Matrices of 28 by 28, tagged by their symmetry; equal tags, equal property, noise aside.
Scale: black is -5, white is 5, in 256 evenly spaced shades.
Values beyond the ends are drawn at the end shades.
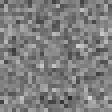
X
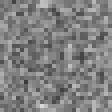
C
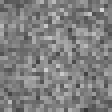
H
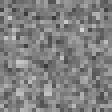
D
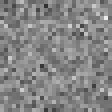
D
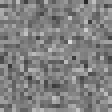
X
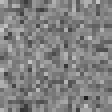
C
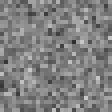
H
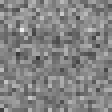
X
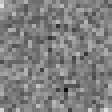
D
